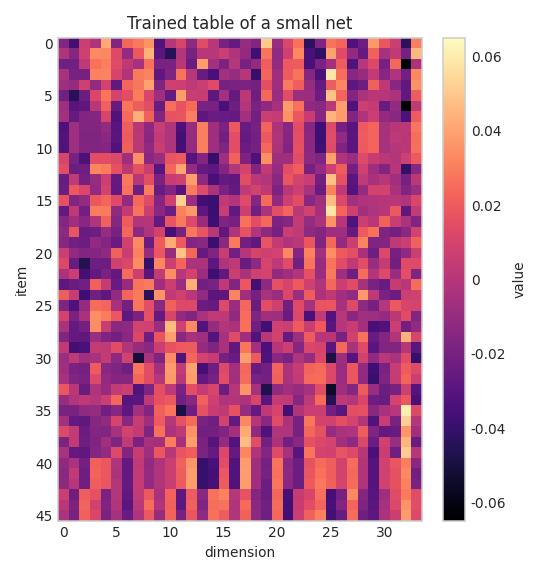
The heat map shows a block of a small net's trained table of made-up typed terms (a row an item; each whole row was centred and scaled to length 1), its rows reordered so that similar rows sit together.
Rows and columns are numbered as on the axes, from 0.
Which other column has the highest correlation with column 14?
2
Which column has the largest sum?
12
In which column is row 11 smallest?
14
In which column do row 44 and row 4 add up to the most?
8
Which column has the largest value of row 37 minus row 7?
32
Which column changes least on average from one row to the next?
24
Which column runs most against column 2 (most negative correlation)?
28
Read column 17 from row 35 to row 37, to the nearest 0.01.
-0.01 0.03 0.04
